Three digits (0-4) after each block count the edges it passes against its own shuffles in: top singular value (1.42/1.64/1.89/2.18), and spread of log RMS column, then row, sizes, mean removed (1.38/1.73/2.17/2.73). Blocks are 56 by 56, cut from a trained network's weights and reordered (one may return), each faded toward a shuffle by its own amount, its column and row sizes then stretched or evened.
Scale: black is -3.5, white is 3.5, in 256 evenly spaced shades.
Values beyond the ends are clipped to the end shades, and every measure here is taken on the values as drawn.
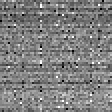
3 2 1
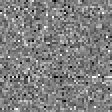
1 0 1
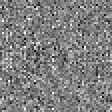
2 2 1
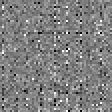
2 3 2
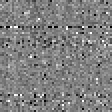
1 1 3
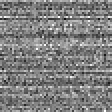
4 1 2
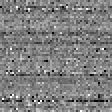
2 0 3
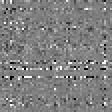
1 2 4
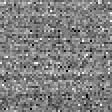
1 1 1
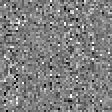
0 3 0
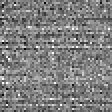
3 2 1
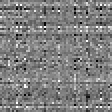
4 4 2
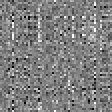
3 4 1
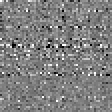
1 1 4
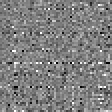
2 2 3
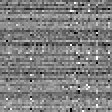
4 2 2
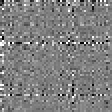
4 3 4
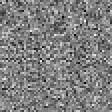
2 0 1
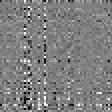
4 3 3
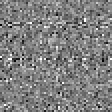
2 1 2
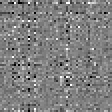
1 3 4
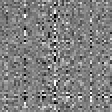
4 4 1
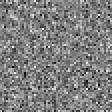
1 1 1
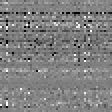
3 2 4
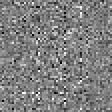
2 3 2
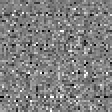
1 1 3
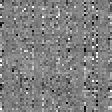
0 4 0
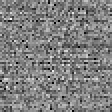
1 1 1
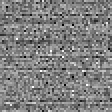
2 1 0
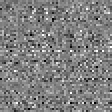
2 1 4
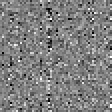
0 3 1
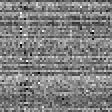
4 1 0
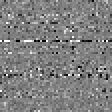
2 0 4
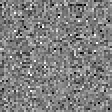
1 0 1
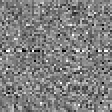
3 0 2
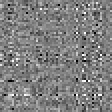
3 3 3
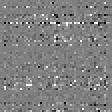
2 2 4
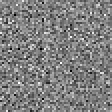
1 0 0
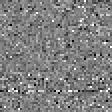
1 0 2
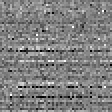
4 2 3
